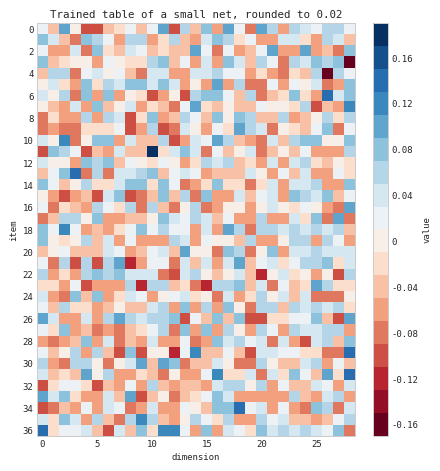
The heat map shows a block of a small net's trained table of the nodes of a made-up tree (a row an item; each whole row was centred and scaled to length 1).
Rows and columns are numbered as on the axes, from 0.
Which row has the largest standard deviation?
26
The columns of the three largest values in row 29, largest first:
28, 14, 8
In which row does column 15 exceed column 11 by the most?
6
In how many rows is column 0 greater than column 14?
19
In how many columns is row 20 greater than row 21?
13
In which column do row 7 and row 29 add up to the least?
12
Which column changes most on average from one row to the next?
4
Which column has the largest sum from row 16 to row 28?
17
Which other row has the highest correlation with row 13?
11
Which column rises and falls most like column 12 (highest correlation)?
9
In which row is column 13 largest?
20
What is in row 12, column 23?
0.04
